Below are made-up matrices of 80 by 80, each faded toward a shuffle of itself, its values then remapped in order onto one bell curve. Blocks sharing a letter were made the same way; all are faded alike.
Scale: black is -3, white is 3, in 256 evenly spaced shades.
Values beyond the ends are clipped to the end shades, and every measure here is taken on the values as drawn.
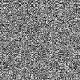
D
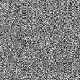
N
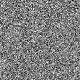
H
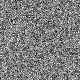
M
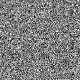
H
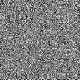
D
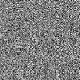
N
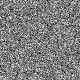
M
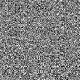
N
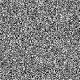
H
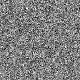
H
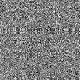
D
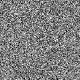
H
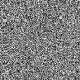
H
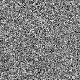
H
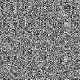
D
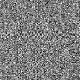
D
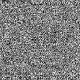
N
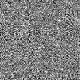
D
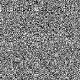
D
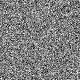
M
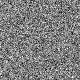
M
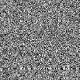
D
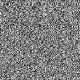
D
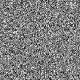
H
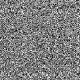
N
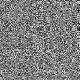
N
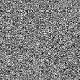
D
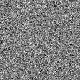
H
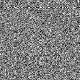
D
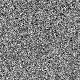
M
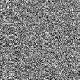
N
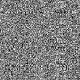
N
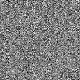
N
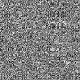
D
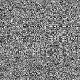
D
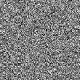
N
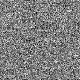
H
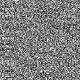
N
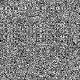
D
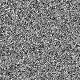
M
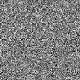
D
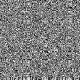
D
